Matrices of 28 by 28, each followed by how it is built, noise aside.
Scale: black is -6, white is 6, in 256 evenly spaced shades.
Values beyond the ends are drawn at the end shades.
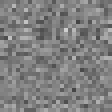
low rank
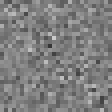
block diagonal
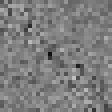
banded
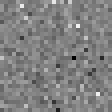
sparse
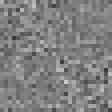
block diagonal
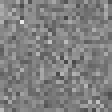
block diagonal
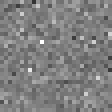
sparse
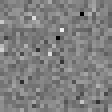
sparse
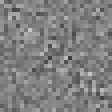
banded
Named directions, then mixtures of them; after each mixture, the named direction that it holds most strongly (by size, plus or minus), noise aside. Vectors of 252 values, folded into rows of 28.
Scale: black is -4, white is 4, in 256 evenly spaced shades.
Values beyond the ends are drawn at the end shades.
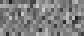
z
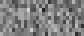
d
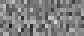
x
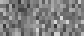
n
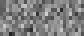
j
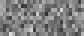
j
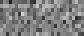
z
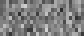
j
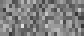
j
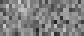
n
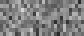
n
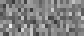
x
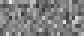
z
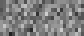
j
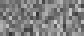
j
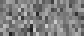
j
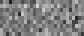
z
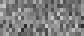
x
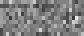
z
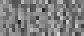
d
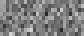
j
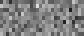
z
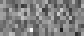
d
